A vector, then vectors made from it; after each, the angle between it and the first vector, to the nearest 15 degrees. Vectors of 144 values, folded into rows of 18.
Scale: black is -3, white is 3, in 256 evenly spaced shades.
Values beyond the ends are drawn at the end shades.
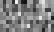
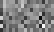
105 degrees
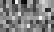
15 degrees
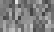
75 degrees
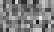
30 degrees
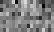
135 degrees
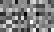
105 degrees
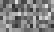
60 degrees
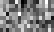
45 degrees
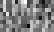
150 degrees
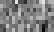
45 degrees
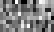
15 degrees
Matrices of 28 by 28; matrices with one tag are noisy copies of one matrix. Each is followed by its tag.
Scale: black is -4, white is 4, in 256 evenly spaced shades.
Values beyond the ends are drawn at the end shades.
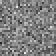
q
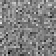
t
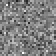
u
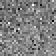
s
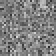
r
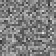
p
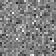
q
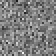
u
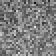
s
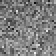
s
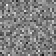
u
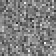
r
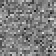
p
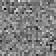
p
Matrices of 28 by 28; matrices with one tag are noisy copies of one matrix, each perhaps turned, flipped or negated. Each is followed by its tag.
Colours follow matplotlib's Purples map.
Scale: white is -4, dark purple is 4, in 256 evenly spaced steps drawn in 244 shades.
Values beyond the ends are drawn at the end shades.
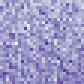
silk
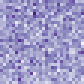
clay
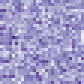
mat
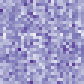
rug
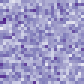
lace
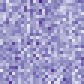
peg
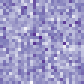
rug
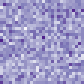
peg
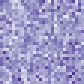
peg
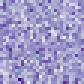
lace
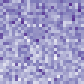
silk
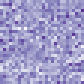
peg
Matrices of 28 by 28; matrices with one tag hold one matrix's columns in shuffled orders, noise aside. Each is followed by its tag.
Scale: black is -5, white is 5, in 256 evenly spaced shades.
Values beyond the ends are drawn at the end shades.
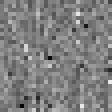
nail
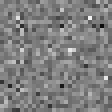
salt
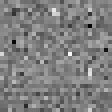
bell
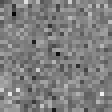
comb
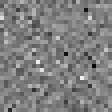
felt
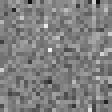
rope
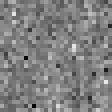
nail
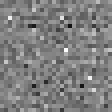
salt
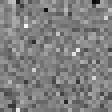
rope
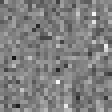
nail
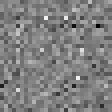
salt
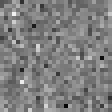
nail
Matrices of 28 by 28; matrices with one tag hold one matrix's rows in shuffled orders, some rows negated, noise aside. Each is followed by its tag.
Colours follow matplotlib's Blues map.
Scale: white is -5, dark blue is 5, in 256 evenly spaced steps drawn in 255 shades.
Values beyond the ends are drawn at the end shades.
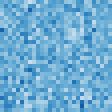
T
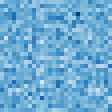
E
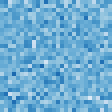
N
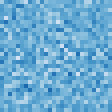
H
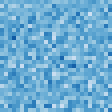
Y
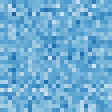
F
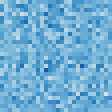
H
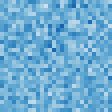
Y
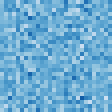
T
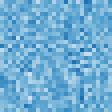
T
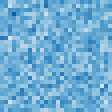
N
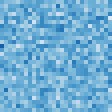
E
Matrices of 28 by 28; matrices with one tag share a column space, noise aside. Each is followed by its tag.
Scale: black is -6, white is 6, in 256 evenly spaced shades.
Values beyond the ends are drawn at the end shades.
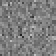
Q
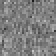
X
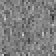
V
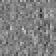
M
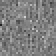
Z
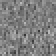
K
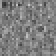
Z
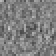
M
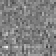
K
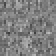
X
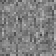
V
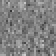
X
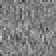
M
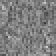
K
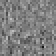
K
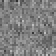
X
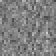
V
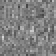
M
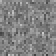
V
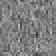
V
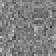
Q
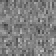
X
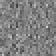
Q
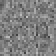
Q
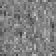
V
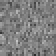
X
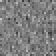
V
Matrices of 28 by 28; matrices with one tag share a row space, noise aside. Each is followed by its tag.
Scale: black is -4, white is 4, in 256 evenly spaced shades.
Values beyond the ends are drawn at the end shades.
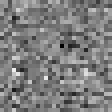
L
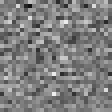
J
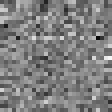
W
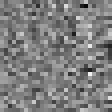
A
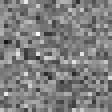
J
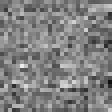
L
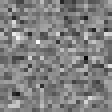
L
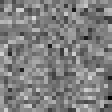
A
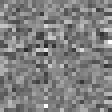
W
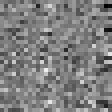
W
